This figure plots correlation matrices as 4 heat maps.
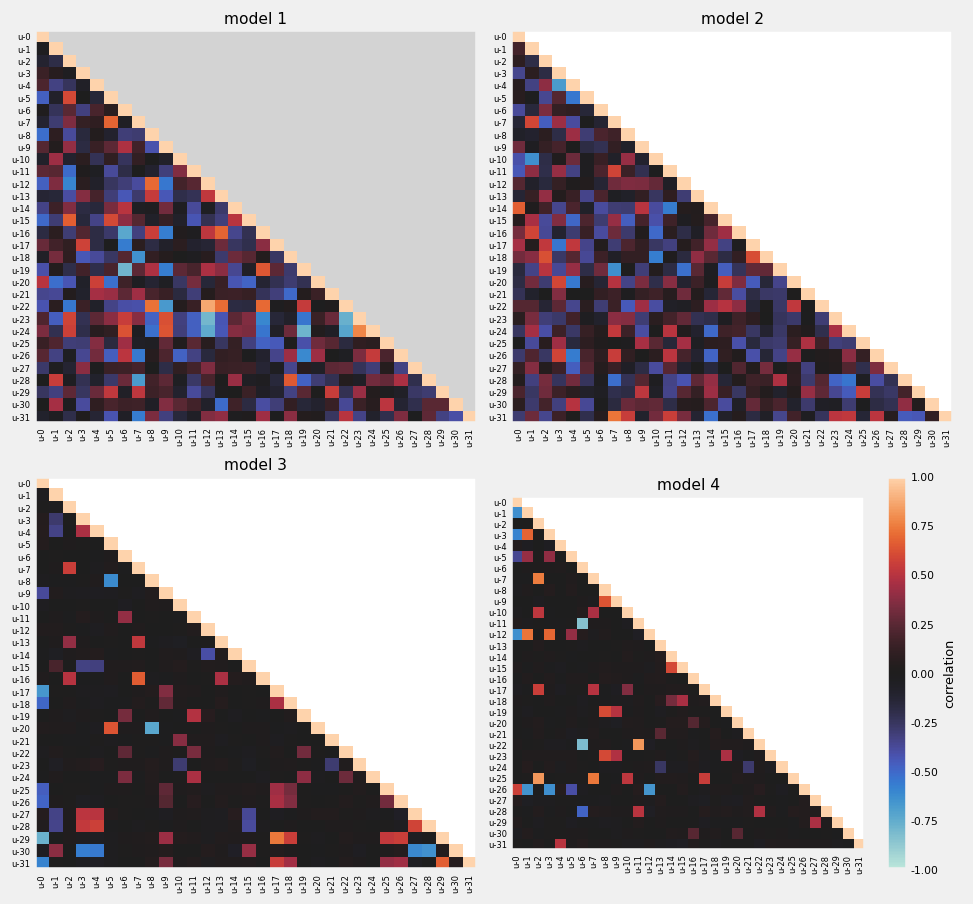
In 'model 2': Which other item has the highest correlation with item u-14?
u-0
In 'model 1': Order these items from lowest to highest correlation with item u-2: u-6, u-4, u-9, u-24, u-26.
u-4, u-26, u-6, u-9, u-24
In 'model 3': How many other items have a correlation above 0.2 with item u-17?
6
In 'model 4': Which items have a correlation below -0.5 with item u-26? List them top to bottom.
u-1, u-3, u-12
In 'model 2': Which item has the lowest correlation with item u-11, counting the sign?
u-14
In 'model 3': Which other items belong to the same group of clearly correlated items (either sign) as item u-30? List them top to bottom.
u-1, u-3, u-4, u-15, u-27, u-28
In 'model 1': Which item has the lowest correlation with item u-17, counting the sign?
u-6
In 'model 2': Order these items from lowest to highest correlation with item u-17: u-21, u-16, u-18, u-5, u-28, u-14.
u-5, u-21, u-16, u-28, u-14, u-18
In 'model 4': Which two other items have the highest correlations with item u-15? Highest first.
u-14, u-18
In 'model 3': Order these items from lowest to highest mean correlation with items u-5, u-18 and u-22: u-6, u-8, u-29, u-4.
u-8, u-4, u-6, u-29
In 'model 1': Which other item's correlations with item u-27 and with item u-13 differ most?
u-16
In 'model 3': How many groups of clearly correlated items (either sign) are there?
7
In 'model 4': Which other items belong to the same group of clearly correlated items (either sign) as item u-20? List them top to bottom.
u-16, u-30
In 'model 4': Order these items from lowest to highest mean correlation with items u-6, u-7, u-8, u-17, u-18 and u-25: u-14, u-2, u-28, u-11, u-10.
u-11, u-28, u-14, u-10, u-2
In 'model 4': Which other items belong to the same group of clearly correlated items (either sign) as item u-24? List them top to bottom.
u-13, u-21
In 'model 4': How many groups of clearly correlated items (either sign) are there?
9
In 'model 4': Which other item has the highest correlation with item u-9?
u-8
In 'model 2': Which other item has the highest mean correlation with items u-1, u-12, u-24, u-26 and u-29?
u-7
